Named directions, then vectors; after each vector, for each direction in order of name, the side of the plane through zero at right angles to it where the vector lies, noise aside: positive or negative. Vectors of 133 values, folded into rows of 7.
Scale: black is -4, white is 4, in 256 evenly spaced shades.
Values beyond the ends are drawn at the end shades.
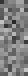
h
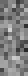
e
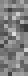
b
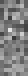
positive, positive, positive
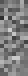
positive, positive, positive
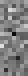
negative, negative, negative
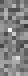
positive, positive, positive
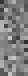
negative, positive, positive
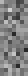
negative, positive, negative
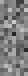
negative, positive, negative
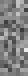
positive, negative, positive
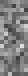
negative, negative, positive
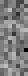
negative, positive, negative
